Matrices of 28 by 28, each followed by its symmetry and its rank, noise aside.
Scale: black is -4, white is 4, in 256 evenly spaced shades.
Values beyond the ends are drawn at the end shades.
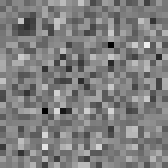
symmetric, rank six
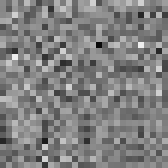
no symmetry, rank five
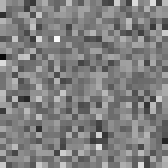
no symmetry, rank seven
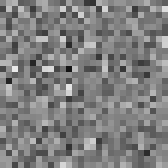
no symmetry, rank seven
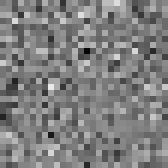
antisymmetric, rank six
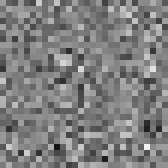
no symmetry, rank seven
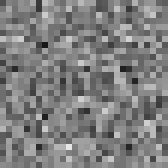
no symmetry, rank seven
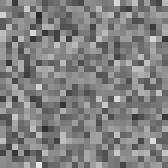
no symmetry, rank seven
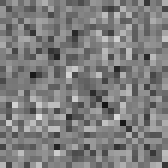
symmetric, rank six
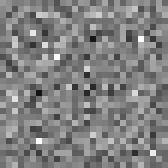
symmetric, rank six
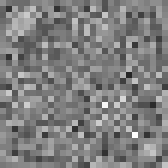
symmetric, rank six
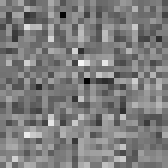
no symmetry, rank five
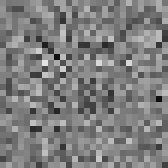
no symmetry, rank five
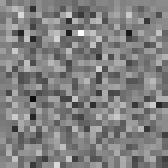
no symmetry, rank five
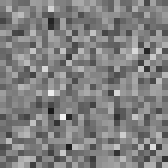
no symmetry, rank five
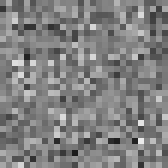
no symmetry, rank five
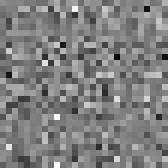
antisymmetric, rank six
